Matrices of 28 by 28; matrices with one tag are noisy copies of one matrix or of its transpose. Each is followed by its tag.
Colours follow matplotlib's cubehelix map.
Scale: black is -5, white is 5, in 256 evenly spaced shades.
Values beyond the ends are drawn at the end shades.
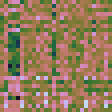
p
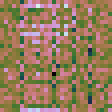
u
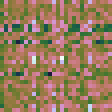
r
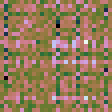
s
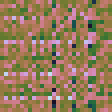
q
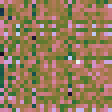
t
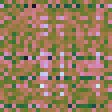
s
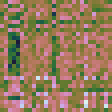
p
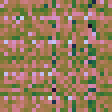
q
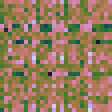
r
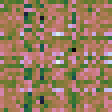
r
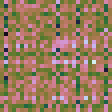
s
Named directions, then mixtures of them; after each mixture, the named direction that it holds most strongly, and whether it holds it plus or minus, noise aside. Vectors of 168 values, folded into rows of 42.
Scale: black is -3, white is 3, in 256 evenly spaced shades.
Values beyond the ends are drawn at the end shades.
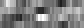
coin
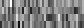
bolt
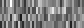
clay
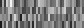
clay, plus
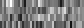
clay, plus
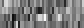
coin, plus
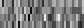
bolt, plus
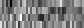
clay, minus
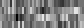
bolt, minus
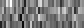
clay, plus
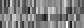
clay, plus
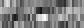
coin, plus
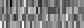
clay, minus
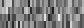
bolt, plus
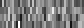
clay, plus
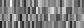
clay, plus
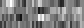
coin, plus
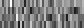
bolt, plus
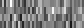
clay, plus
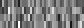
bolt, minus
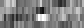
coin, plus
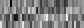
clay, minus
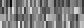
bolt, minus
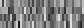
clay, minus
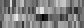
coin, minus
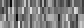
bolt, minus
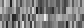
clay, minus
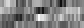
coin, plus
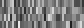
clay, plus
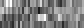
coin, plus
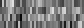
clay, plus
